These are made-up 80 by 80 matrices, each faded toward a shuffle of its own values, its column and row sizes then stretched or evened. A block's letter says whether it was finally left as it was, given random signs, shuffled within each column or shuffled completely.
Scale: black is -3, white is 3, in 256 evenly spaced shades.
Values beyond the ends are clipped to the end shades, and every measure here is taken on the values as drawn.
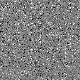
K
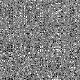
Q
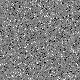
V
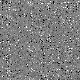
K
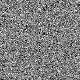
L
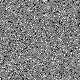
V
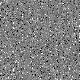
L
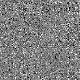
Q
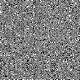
Q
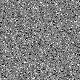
V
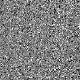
K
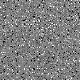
Q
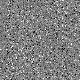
L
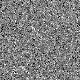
L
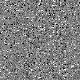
K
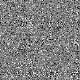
K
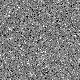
V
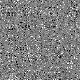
Q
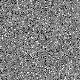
L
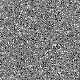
L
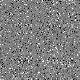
Q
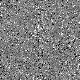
L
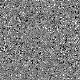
K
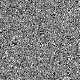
K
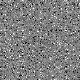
Q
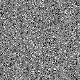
L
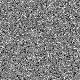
V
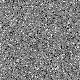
V
